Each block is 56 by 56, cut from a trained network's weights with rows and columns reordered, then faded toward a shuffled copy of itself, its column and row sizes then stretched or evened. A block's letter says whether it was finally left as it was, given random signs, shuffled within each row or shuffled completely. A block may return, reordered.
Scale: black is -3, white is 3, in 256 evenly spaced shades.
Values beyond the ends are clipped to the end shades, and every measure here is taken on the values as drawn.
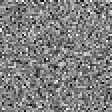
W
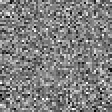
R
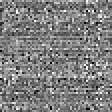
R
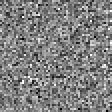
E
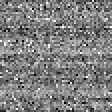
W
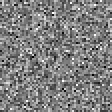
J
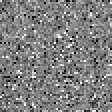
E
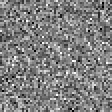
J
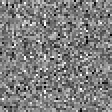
E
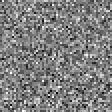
W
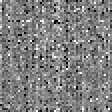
R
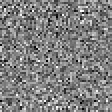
R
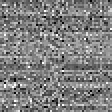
R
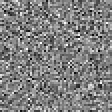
R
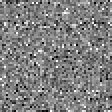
W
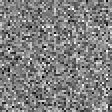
E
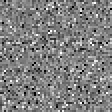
W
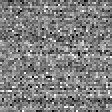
W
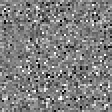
E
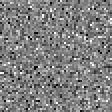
W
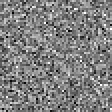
J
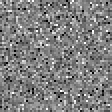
J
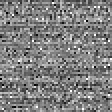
W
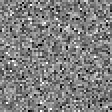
J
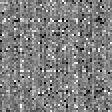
R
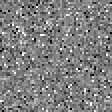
J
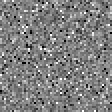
J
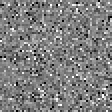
E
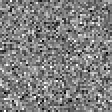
J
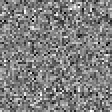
E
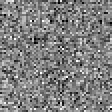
R
